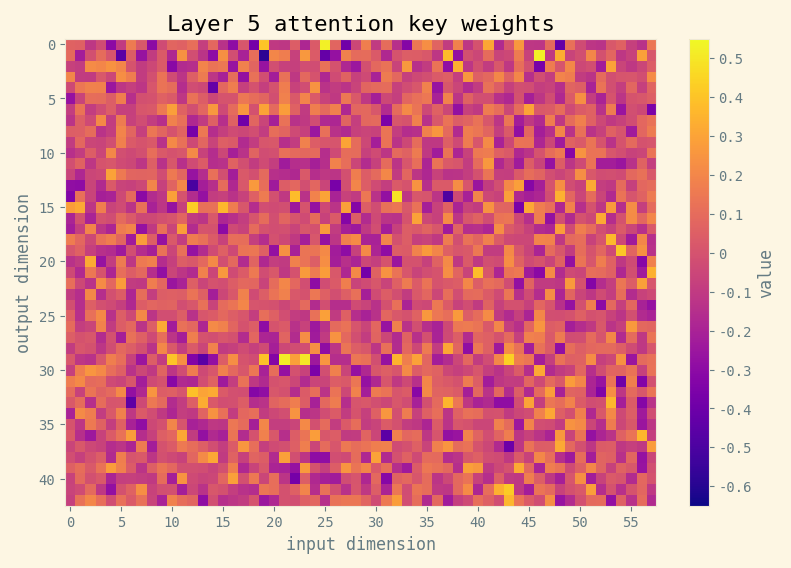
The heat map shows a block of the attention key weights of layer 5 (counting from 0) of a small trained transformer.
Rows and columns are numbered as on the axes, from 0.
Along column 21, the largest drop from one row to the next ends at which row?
30
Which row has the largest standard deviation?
29
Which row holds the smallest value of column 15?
17
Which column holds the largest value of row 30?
46
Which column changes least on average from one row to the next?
50
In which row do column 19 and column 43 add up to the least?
1
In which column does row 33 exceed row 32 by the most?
45
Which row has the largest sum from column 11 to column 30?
6
